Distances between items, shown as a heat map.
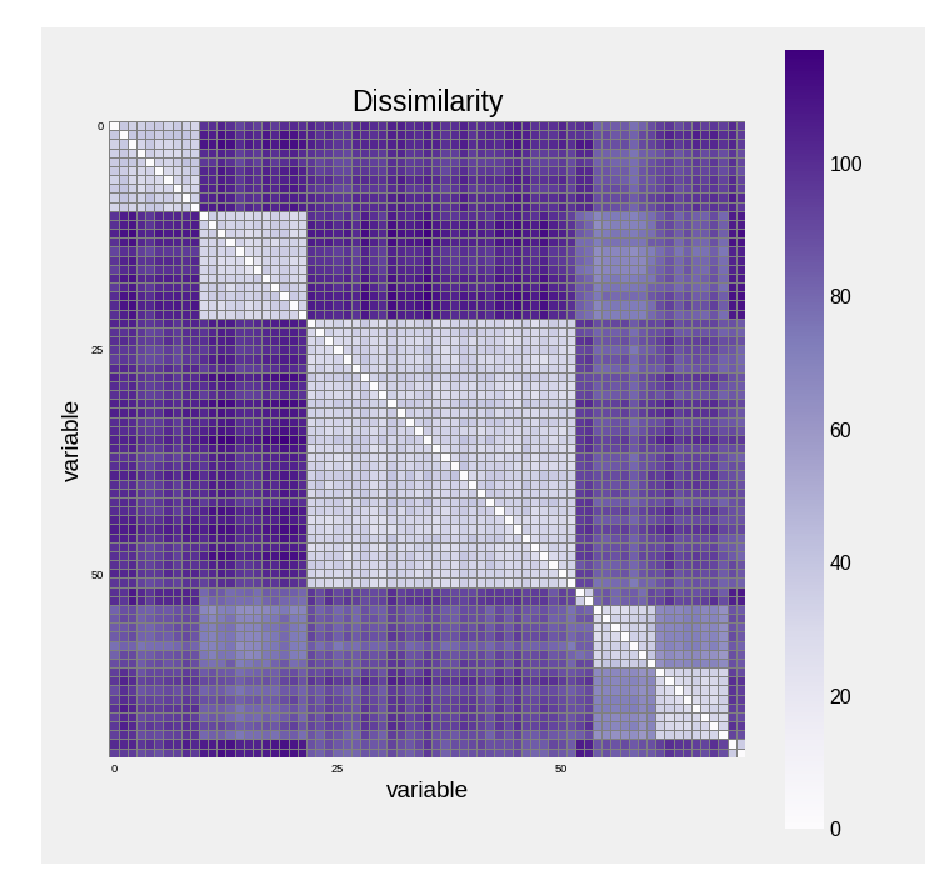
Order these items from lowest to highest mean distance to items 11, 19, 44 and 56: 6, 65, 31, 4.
65, 31, 4, 6
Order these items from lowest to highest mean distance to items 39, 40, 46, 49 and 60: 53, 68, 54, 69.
54, 68, 69, 53
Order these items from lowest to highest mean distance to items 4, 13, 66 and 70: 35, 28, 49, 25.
25, 49, 28, 35
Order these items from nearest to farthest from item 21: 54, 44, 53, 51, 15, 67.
15, 54, 53, 67, 51, 44
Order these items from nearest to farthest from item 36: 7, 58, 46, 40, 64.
40, 46, 58, 64, 7
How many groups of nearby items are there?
7
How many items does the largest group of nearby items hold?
30
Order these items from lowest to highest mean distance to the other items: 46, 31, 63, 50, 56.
50, 46, 31, 56, 63
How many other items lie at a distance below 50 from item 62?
7
